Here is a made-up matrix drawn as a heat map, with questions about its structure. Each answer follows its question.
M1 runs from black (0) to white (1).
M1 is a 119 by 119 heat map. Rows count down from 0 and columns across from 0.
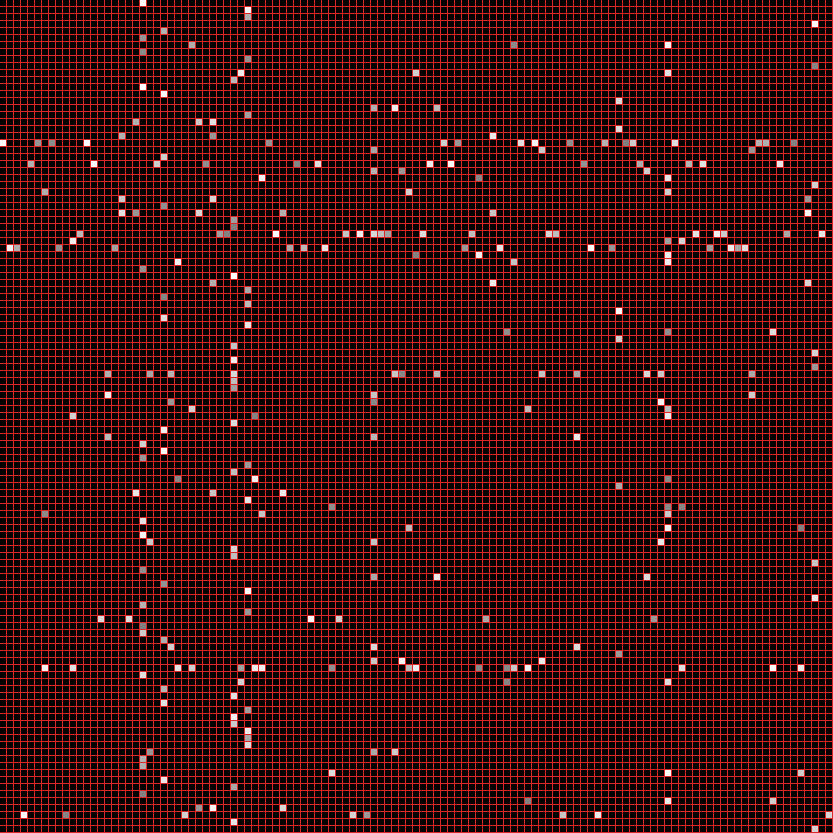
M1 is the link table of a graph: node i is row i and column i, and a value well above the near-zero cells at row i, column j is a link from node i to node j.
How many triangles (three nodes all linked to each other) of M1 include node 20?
0
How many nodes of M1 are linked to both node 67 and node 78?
1
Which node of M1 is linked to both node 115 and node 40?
node 30
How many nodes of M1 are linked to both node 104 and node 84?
1
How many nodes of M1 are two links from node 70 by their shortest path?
3
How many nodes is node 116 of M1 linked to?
8
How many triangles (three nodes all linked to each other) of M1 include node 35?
0
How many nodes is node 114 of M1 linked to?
3
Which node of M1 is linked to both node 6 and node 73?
node 95
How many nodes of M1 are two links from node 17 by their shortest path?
3
